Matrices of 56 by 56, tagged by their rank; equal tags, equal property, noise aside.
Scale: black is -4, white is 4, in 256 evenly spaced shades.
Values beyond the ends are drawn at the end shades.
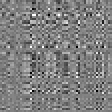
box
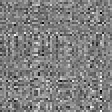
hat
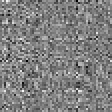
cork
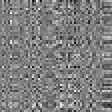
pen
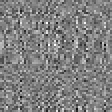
hat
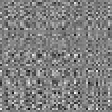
box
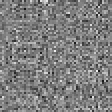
cork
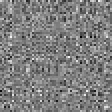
hat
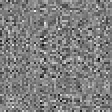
cork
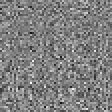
cork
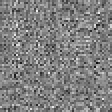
cork
